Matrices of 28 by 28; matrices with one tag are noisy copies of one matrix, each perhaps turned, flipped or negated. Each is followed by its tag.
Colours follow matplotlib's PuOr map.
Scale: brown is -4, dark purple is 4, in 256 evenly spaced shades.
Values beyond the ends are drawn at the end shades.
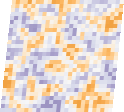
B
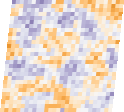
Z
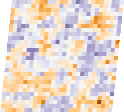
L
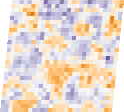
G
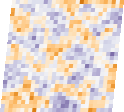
B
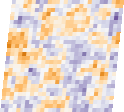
G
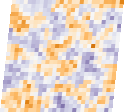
B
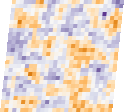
G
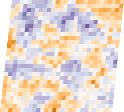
Z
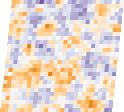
G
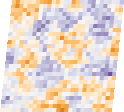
Z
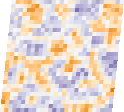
B
